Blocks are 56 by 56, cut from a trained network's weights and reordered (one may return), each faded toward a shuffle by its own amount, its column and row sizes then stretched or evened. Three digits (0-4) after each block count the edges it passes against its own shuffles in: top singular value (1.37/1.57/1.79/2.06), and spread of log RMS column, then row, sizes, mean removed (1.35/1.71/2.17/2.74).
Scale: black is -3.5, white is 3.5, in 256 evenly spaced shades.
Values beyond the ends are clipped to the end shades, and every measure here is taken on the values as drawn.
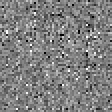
0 3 1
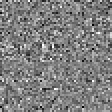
2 2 3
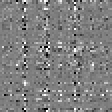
1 4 4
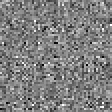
1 0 3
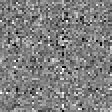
0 2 3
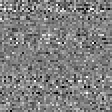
2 0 4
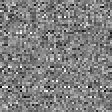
3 0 3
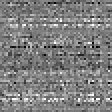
4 2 4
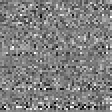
0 1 4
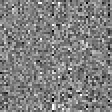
1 3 1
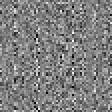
4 4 0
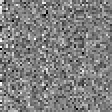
2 3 0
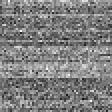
4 0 0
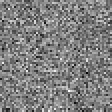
1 0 1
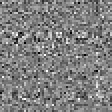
3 2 3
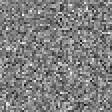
1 1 1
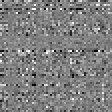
0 3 4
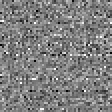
0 0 3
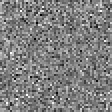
0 0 0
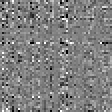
3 4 3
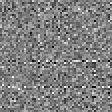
4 2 2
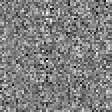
1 3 0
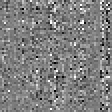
0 4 2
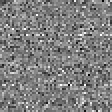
1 0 3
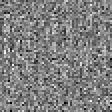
1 2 0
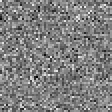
2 0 2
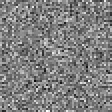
1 0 0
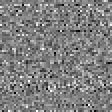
0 0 4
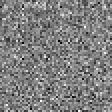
2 0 1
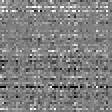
4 3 4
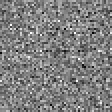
0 0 2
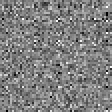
3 3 2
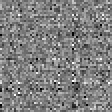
0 3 2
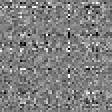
4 3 3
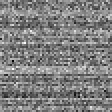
4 0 1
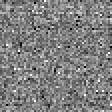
0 1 1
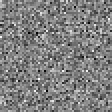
1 0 2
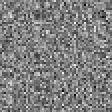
4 2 0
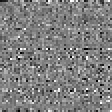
1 2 4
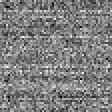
2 2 1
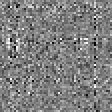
3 3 3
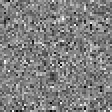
2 2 2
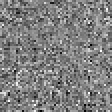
1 2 2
